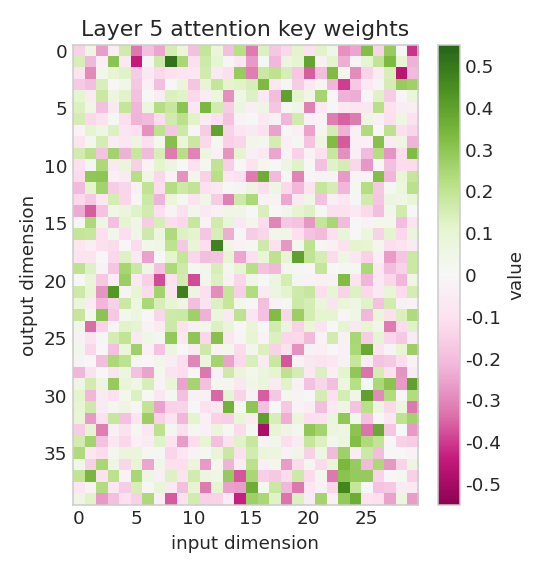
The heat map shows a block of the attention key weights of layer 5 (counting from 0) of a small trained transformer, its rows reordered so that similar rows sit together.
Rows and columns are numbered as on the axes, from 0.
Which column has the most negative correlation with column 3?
21
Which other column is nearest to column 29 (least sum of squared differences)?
5
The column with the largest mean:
12
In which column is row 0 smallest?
29
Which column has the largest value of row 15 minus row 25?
1
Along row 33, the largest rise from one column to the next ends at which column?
26
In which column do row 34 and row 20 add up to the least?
10
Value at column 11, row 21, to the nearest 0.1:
-0.1
